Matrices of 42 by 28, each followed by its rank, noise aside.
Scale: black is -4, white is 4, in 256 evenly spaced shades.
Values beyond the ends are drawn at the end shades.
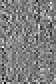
eight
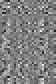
four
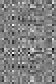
three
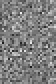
eight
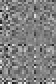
three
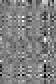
three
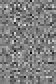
six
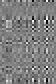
two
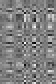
two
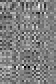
three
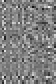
four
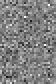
eight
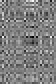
two
